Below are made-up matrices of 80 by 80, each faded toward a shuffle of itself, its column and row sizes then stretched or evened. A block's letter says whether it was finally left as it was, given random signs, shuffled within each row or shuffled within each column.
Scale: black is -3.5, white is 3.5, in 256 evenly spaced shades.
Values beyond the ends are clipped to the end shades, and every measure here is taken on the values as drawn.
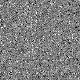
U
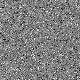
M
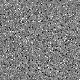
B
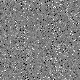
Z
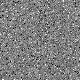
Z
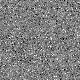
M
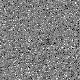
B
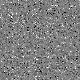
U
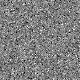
U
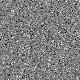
M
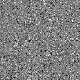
B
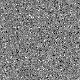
B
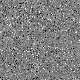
M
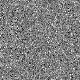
Z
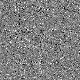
U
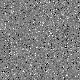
Z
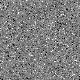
Z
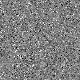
U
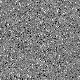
Z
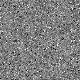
Z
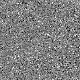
U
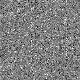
Z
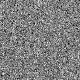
Z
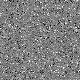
M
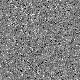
Z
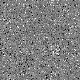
B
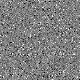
B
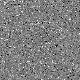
M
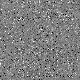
U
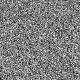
Z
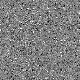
B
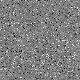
M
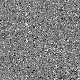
Z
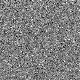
M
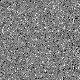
Z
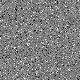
Z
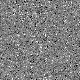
Z
